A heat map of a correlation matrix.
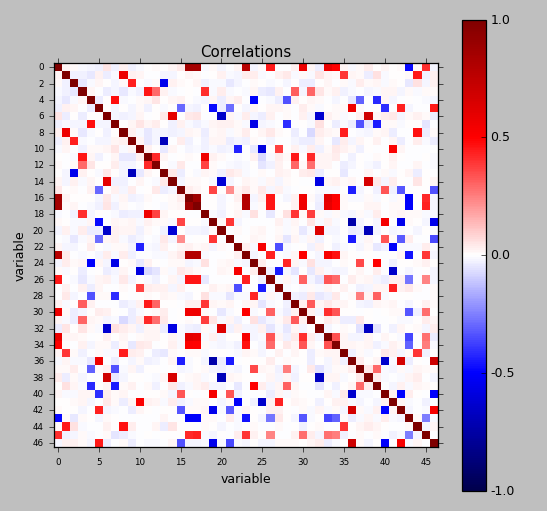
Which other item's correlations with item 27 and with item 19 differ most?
36
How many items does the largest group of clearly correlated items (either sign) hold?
10
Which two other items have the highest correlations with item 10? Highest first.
41, 27
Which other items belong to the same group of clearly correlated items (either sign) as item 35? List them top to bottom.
1, 8, 44
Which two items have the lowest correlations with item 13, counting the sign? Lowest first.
9, 2
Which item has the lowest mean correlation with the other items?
43
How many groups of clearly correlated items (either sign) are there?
8
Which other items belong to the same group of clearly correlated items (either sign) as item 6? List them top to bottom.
14, 20, 32, 38
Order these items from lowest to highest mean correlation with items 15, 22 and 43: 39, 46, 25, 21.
46, 39, 21, 25
